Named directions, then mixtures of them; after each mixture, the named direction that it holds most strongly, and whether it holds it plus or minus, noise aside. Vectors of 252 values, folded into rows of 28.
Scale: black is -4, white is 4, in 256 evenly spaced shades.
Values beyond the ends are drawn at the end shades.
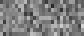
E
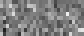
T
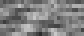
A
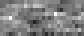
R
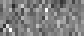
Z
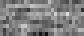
A, plus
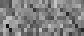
T, minus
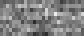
R, plus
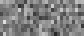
E, minus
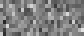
T, plus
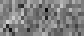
Z, minus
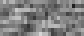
A, minus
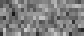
T, minus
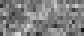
A, plus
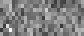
Z, plus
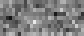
R, minus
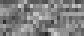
A, plus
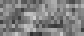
A, plus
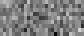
E, minus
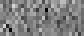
Z, minus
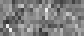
Z, plus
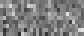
T, plus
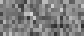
E, minus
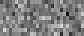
E, plus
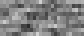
A, minus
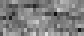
R, minus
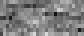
R, minus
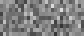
E, minus
